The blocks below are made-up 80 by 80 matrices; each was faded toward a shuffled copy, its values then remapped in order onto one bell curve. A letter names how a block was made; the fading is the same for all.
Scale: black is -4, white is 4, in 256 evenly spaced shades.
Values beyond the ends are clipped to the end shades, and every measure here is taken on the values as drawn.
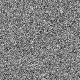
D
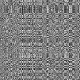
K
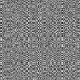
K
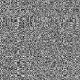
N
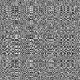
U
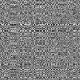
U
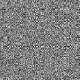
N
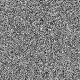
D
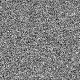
D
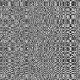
K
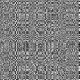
K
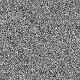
D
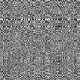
U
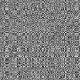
U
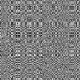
K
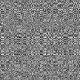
U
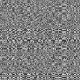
U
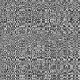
U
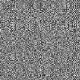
N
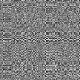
U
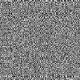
N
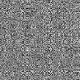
N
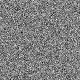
D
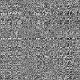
N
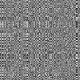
K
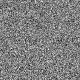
D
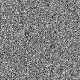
D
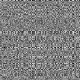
U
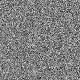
D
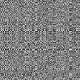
U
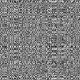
U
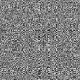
N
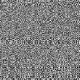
N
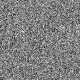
D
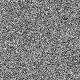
D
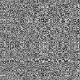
N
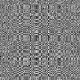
K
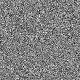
D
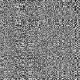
N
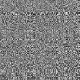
N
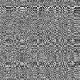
U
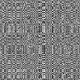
K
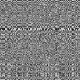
U
